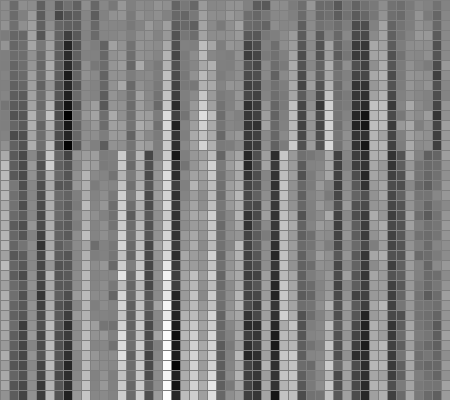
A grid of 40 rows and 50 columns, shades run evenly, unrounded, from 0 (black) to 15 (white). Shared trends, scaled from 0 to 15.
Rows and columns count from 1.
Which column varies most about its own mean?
31
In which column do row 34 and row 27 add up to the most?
19
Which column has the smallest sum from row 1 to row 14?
8
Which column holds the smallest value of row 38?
20
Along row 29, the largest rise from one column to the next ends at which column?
32
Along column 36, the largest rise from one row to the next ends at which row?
16
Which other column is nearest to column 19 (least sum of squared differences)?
24
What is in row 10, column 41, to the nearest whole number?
3
